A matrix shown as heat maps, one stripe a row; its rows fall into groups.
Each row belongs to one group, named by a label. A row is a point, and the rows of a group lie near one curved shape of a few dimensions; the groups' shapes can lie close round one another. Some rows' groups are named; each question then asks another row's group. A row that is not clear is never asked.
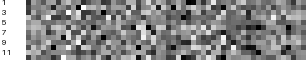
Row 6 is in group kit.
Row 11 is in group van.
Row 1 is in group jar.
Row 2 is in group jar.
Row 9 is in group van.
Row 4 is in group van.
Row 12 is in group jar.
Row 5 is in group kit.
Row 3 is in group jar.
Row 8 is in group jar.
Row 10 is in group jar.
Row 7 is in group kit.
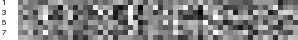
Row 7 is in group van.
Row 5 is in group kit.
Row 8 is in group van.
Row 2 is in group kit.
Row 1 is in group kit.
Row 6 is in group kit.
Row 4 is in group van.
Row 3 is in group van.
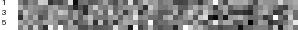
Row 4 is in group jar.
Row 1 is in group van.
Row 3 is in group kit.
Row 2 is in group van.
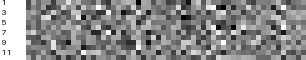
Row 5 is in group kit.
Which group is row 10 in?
van
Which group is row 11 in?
jar
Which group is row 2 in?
jar
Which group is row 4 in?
van
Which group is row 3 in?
van
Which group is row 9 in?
van
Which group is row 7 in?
van
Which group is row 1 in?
jar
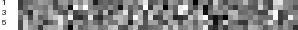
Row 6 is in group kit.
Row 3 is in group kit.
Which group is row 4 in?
jar
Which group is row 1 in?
jar
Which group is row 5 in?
jar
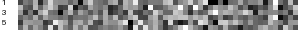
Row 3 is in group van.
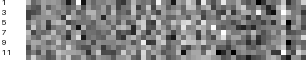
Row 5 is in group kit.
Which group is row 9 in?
kit
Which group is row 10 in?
jar
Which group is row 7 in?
van
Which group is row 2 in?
kit
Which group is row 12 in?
kit
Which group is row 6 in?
kit
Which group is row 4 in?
jar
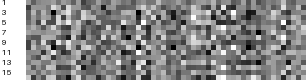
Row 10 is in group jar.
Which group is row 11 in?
van
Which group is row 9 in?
jar
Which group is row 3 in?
jar
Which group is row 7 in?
kit
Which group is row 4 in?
jar
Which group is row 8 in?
kit
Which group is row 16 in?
van
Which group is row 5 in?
jar
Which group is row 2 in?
jar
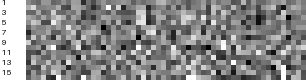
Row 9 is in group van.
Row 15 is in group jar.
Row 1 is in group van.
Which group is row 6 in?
jar
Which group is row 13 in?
jar
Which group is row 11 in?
kit
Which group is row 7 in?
jar
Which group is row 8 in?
jar
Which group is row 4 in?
kit
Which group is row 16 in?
jar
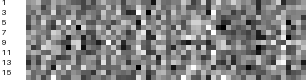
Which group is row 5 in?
jar
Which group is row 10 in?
kit
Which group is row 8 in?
kit
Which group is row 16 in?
van
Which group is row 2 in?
van
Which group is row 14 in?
jar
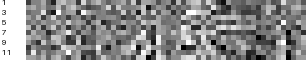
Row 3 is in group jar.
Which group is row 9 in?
kit
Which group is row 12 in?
kit
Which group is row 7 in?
kit
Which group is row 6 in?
van
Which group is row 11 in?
jar
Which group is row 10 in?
jar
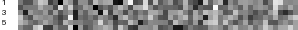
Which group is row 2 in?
jar
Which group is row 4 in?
kit
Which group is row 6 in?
van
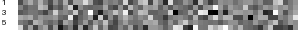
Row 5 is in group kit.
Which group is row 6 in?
van
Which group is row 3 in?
jar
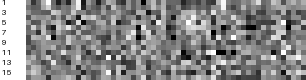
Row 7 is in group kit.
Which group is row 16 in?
kit
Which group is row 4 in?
jar
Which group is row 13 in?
van
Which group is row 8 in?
jar
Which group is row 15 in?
van
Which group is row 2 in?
van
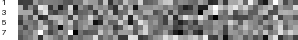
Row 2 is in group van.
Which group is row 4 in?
jar
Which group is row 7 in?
van
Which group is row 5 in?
jar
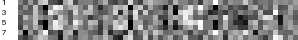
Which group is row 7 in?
van
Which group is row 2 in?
jar
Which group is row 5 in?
jar
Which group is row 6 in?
jar
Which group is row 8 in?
kit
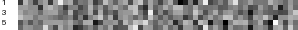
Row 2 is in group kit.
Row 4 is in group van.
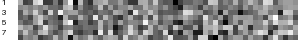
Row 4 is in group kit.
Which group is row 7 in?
van
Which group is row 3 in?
jar
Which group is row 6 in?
van
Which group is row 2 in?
van
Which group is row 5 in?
van
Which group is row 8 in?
jar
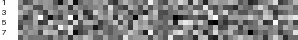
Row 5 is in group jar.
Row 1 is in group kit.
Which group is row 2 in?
kit
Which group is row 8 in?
jar
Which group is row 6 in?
jar
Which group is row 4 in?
van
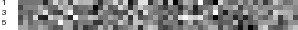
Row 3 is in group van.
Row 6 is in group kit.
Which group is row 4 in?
jar
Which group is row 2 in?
jar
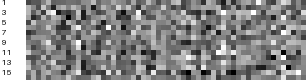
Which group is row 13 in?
van
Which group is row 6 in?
van
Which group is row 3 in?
van
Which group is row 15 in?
van
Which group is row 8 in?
jar
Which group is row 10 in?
van
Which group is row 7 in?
jar
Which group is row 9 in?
van
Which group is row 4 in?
kit
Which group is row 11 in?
van
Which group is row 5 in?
jar
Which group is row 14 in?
kit
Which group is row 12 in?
kit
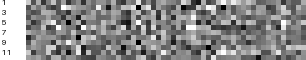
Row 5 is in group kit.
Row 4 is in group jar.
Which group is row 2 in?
jar
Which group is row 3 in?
kit
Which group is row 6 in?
jar
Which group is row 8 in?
jar
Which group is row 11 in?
van
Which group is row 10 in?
van
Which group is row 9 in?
jar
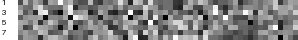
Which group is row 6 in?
kit
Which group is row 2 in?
van
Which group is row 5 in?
kit
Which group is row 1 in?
jar
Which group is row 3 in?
van
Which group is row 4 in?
jar
